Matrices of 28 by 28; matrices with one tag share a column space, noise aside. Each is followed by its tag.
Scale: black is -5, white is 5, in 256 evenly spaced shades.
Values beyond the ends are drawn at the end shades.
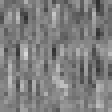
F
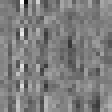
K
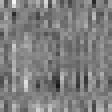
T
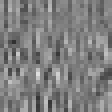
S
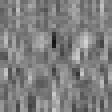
S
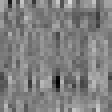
T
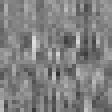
S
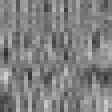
S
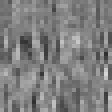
S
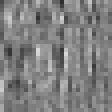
F
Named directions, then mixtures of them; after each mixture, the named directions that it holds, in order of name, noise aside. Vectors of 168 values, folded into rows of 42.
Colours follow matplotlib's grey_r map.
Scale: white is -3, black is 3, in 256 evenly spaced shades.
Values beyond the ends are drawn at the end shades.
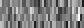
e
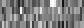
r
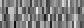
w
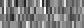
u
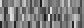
u, w.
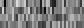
r, u.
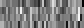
e, r.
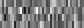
r, w.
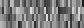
e, u.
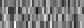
w.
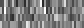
u.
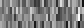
e.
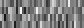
r, w.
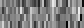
e, r.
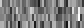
e.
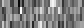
r.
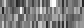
r, u.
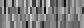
u, w.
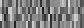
w.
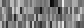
e, r.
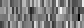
e.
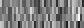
e.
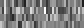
e, u.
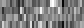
r.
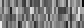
e, u.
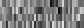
e, r.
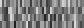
w.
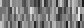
e.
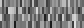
w.
